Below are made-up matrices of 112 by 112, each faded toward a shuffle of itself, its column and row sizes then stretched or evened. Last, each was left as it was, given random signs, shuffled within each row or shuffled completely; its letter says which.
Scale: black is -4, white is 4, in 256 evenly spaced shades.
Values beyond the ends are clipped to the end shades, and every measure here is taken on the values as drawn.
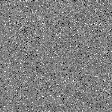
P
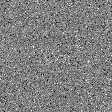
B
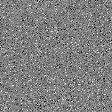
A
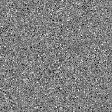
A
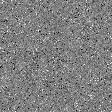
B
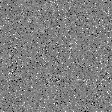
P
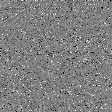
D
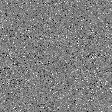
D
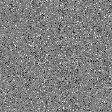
A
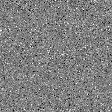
D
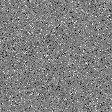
B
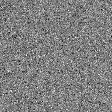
D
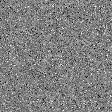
D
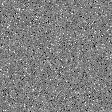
B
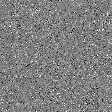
P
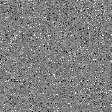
A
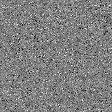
D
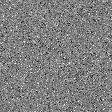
B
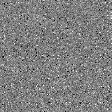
A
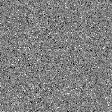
A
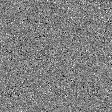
D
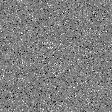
B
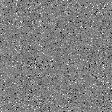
A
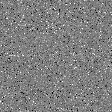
D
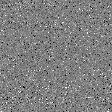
P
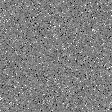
B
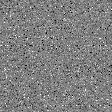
D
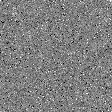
B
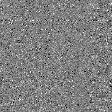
A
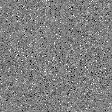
P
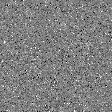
D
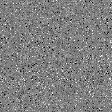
A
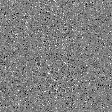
P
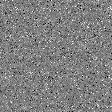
D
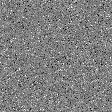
B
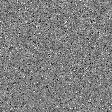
D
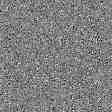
A
